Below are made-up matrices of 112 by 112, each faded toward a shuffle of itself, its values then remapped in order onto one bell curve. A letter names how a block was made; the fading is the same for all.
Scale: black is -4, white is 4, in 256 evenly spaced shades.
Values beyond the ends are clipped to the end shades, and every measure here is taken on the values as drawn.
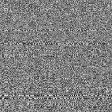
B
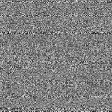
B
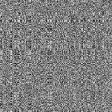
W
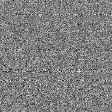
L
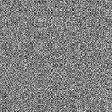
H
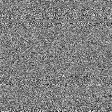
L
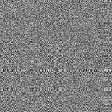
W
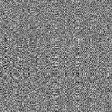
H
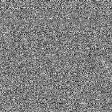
L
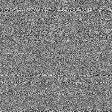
L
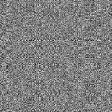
H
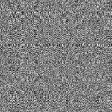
H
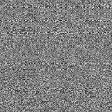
B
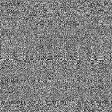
B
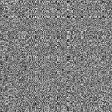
W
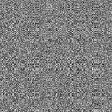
W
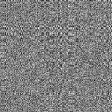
W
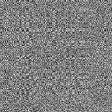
W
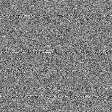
L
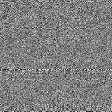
B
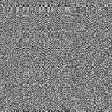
H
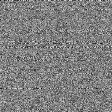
L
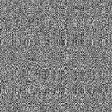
H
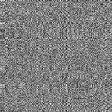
H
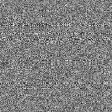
B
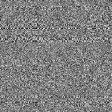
B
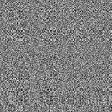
H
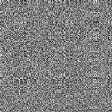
H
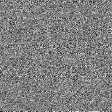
L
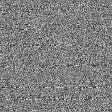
L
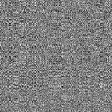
H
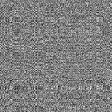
W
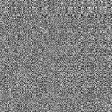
H
